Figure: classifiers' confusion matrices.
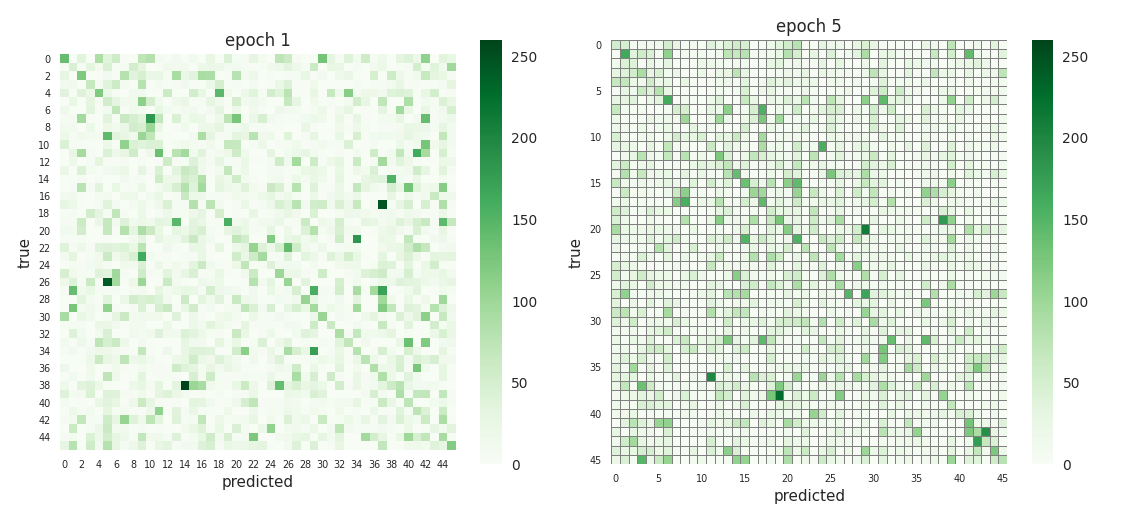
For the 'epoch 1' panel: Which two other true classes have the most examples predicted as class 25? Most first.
38, 0
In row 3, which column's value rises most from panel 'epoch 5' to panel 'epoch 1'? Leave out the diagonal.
9
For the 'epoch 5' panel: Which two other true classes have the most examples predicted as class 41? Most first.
1, 42
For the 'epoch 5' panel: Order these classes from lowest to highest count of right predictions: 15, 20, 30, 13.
13, 30, 20, 15
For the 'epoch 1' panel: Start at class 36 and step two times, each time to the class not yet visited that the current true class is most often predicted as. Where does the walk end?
11
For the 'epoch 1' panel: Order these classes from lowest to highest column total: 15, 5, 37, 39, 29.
39, 15, 29, 37, 5
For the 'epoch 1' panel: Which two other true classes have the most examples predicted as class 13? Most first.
19, 2
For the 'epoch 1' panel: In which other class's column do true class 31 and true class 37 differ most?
27
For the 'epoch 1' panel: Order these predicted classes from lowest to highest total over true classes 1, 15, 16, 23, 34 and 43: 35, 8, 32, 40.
35, 8, 32, 40
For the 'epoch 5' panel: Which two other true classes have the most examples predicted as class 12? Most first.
19, 8
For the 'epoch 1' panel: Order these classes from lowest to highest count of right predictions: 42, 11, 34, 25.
42, 34, 25, 11
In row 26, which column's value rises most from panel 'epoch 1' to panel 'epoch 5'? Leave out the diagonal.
21
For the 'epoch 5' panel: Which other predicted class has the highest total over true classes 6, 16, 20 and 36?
29
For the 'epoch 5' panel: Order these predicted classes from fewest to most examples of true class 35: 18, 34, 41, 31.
18, 31, 41, 34
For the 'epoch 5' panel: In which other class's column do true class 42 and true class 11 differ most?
43
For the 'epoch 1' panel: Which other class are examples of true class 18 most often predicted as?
6
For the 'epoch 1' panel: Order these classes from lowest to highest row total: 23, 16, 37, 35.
16, 37, 35, 23
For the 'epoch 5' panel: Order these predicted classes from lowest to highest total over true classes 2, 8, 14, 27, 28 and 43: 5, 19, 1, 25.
5, 19, 25, 1
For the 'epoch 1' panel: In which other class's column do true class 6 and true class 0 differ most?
30
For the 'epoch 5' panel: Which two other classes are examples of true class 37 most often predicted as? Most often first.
3, 19
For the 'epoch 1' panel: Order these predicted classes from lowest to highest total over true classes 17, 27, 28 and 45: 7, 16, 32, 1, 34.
7, 16, 32, 34, 1
